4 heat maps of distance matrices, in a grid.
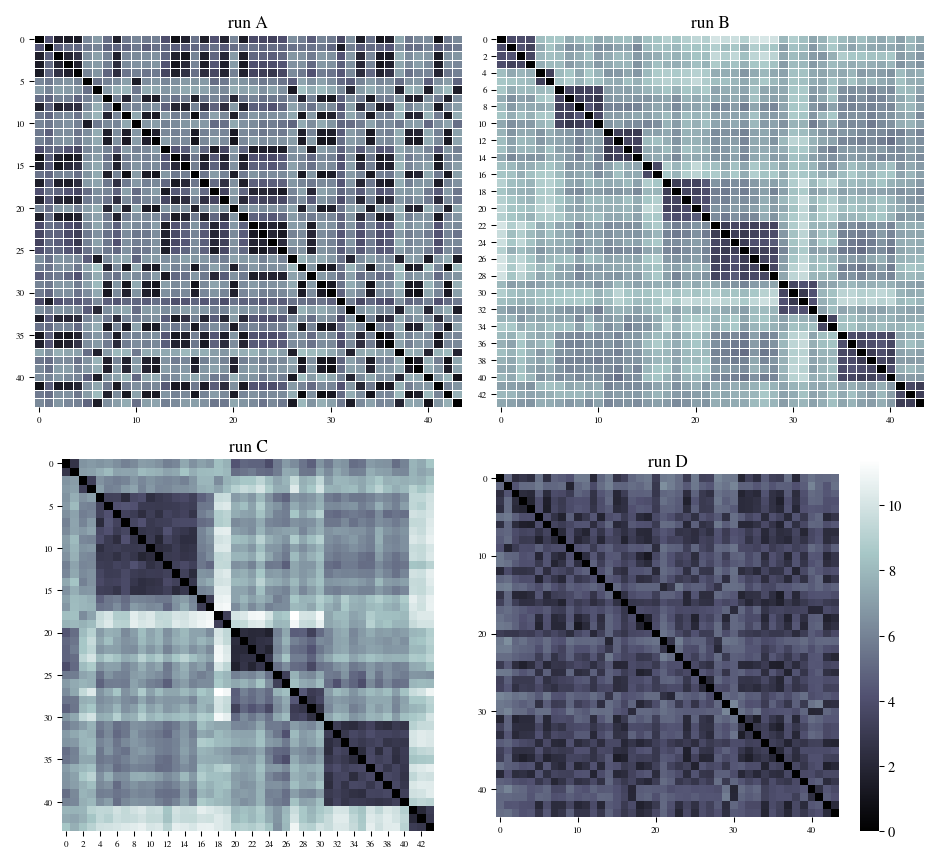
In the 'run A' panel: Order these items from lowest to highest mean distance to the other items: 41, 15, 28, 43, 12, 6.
41, 15, 12, 28, 43, 6
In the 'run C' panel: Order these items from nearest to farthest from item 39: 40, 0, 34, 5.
34, 40, 0, 5
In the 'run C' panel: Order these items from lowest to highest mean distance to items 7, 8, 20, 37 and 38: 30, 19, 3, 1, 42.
1, 30, 3, 19, 42
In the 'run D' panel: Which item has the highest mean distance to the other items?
1
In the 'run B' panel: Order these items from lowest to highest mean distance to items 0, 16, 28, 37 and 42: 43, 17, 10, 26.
43, 10, 26, 17
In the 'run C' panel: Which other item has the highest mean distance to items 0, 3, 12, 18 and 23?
43
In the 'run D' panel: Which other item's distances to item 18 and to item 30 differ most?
29
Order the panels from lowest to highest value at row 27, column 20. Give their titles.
run A, run D, run C, run B
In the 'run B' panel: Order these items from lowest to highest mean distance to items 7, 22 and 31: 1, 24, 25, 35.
25, 24, 35, 1
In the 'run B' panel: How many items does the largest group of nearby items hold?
7
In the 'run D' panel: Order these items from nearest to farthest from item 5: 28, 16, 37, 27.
37, 16, 27, 28
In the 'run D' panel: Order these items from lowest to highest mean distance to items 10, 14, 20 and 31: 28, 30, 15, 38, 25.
38, 15, 25, 28, 30
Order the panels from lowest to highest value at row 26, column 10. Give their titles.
run D, run A, run C, run B
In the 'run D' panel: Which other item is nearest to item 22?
28
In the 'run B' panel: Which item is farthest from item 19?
31
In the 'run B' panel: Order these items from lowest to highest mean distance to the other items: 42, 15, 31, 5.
42, 15, 5, 31
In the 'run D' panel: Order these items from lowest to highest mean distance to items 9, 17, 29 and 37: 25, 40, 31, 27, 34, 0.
34, 25, 27, 40, 31, 0
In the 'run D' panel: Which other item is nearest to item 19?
10
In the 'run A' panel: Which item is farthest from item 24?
37
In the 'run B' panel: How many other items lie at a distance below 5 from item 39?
5
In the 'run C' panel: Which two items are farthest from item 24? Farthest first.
18, 19
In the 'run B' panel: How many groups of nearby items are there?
11
